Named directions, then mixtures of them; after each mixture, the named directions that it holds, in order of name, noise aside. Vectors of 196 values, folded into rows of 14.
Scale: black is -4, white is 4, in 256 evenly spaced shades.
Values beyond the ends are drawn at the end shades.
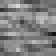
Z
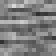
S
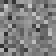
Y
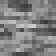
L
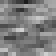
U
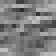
S, U.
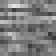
S, Z.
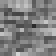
L.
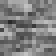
L.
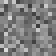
Y.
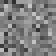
Y.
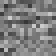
S, Y.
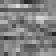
U, Z.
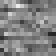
Y, Z.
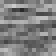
S, U.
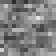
U, Y.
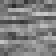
S.
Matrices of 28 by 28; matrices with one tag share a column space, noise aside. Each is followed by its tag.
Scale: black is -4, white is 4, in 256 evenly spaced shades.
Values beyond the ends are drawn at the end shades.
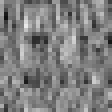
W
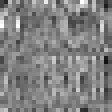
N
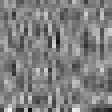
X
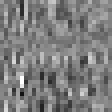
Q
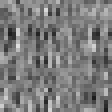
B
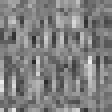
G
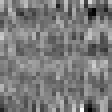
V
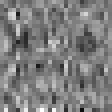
X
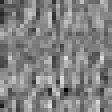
Q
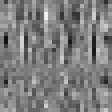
W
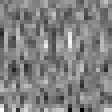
X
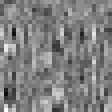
B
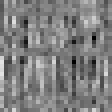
G
